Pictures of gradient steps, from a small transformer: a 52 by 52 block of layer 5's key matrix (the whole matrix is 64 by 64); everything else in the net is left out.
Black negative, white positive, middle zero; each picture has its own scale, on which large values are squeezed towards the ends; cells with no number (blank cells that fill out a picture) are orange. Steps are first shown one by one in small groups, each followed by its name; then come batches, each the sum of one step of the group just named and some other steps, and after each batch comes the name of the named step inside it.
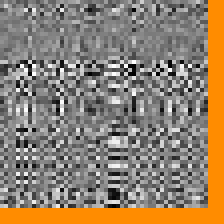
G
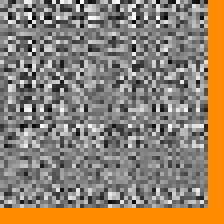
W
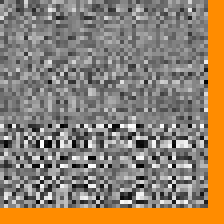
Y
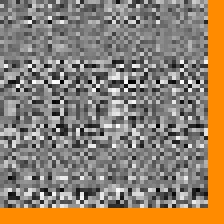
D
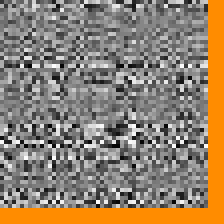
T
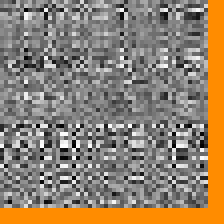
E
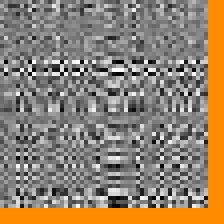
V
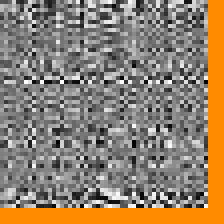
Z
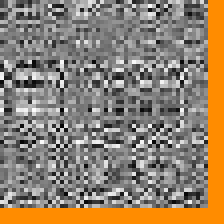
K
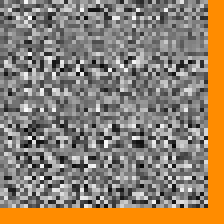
Y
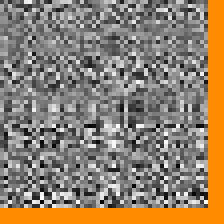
D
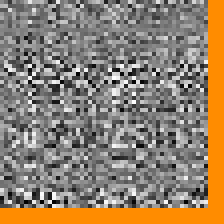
D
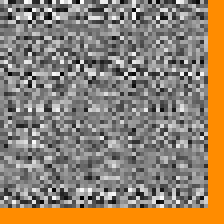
W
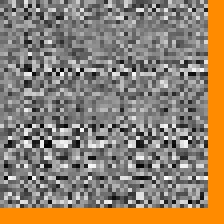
Y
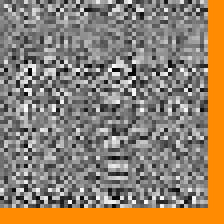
G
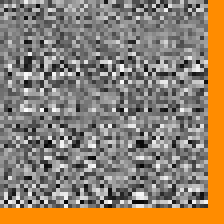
Y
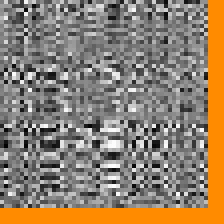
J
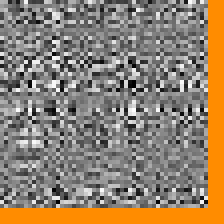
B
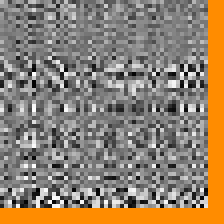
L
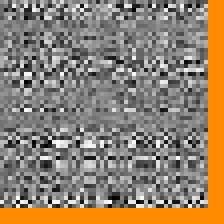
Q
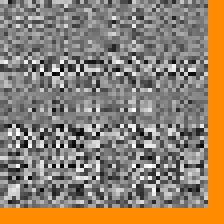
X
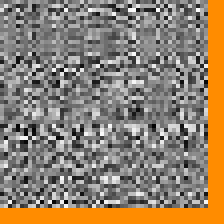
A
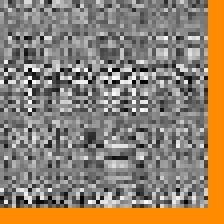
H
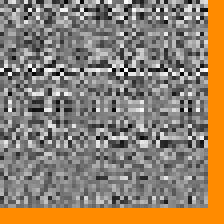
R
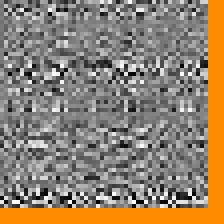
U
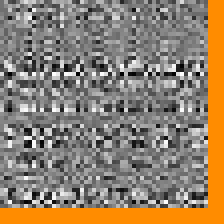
L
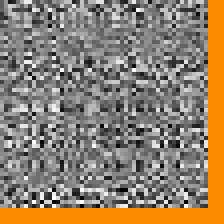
B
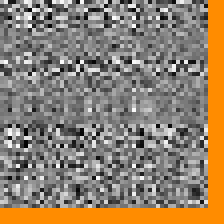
X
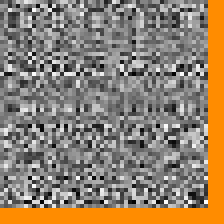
L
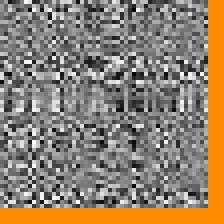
B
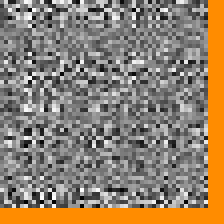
H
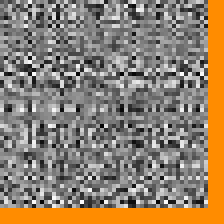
L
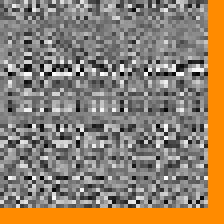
Q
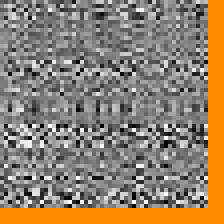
U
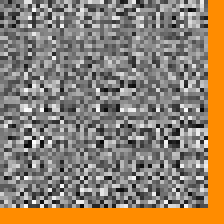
B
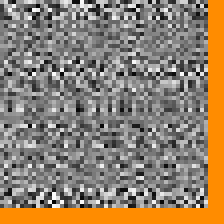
L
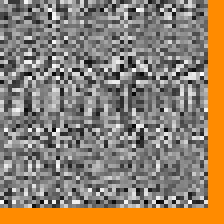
B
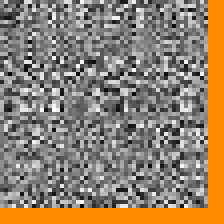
B
